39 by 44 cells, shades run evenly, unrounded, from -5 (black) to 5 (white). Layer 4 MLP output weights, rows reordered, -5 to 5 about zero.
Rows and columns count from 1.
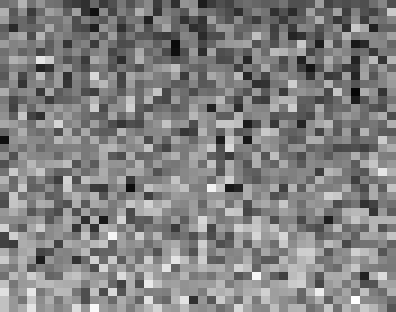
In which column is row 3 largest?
36
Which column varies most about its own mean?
40
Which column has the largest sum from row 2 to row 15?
44
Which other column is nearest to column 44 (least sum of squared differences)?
7
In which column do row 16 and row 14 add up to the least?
34
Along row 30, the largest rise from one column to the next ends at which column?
2
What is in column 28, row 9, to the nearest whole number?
0
